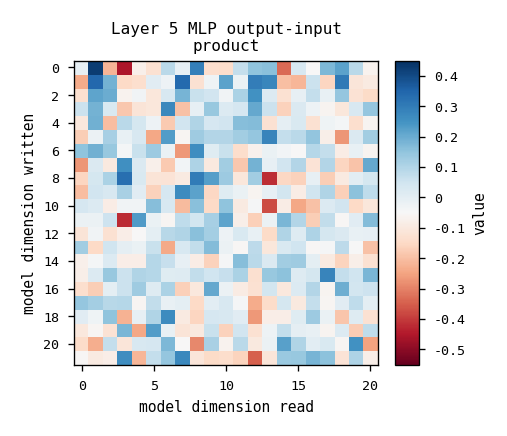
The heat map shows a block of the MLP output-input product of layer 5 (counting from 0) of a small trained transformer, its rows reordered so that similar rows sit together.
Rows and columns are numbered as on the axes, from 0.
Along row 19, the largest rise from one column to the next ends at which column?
5
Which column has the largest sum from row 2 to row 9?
8
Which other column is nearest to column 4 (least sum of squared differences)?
10
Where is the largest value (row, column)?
0, 1
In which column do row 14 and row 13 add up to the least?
20
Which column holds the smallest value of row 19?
4
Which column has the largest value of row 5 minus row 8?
13
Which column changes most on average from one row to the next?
3
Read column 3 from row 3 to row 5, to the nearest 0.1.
-0.2 0.1 0
